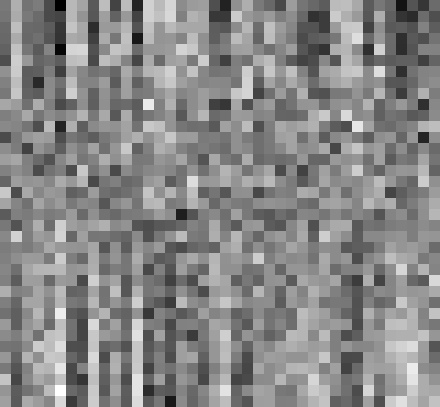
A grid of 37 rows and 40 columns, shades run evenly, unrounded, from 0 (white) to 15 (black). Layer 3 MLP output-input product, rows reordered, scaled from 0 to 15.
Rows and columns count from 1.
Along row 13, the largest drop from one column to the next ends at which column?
40
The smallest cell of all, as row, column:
36, 6
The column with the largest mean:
8
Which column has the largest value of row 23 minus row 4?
33
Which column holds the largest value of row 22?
14
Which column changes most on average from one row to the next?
39
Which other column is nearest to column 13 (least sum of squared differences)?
38
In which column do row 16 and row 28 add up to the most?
26
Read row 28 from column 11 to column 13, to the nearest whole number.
6 8 3
